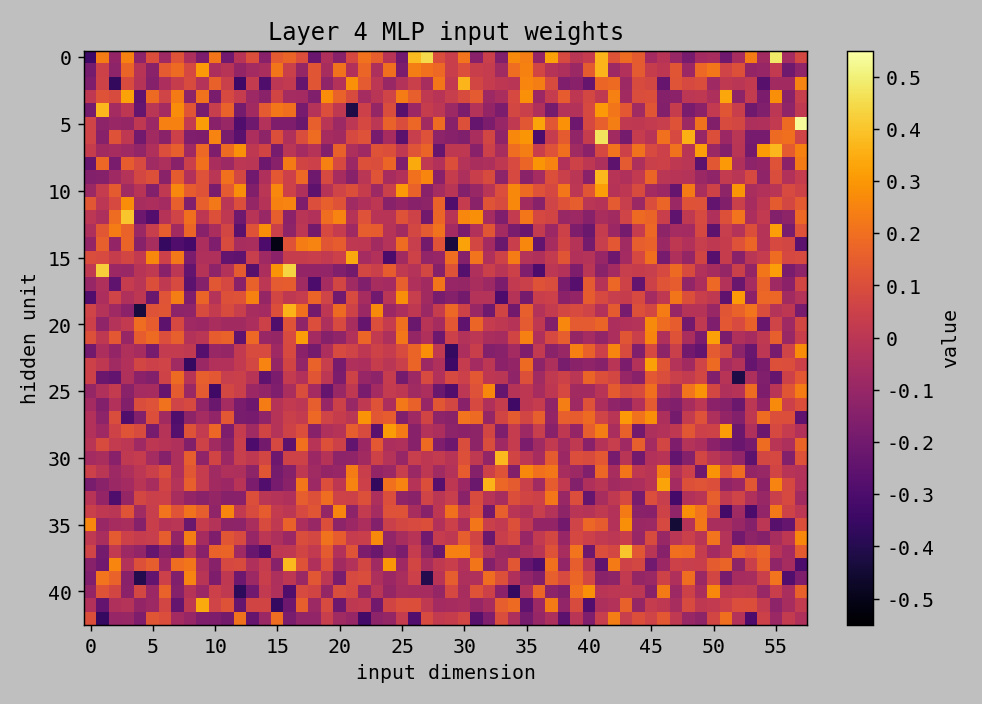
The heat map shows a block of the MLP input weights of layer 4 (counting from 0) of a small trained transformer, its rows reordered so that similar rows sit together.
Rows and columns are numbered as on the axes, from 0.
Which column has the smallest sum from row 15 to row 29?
8
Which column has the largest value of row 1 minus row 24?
52
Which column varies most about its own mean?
15
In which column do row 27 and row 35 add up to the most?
43
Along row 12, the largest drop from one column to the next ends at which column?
4
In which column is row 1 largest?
41
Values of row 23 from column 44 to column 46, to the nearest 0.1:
0 0.3 0.1
